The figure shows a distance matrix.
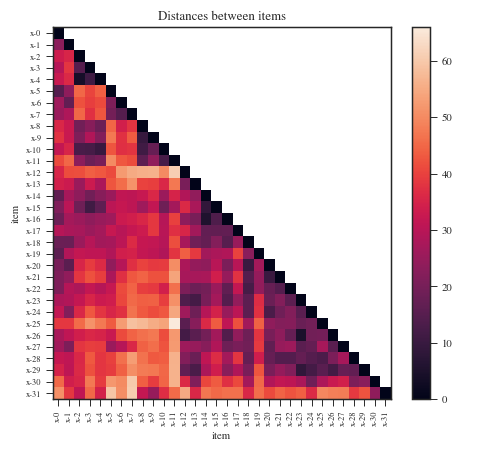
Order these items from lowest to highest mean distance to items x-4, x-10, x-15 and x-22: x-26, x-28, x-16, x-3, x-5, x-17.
x-3, x-16, x-17, x-26, x-28, x-5
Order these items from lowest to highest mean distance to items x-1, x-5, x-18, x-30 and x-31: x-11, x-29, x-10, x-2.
x-29, x-2, x-10, x-11
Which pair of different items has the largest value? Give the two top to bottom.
x-11, x-25
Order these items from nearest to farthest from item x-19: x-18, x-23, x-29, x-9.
x-18, x-9, x-23, x-29
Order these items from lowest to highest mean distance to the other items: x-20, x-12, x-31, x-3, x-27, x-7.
x-20, x-27, x-3, x-12, x-7, x-31
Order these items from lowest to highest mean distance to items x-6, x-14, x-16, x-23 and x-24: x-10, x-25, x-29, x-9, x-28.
x-29, x-28, x-25, x-10, x-9
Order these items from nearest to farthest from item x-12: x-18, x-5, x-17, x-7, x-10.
x-18, x-17, x-5, x-10, x-7
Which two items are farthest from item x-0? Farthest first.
x-31, x-30
